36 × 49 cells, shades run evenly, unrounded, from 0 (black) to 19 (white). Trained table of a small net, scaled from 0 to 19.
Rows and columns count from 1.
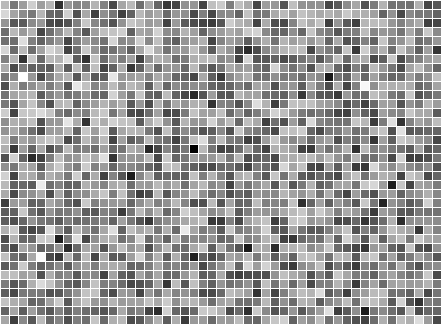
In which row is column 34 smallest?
23
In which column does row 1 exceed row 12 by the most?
24
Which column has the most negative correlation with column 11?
16
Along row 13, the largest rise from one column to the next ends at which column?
3
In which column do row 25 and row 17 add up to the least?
17
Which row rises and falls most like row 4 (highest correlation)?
14
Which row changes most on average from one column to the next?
29
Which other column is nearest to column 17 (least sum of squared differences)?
26
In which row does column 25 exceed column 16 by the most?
13
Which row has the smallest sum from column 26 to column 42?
35
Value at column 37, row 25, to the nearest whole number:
11
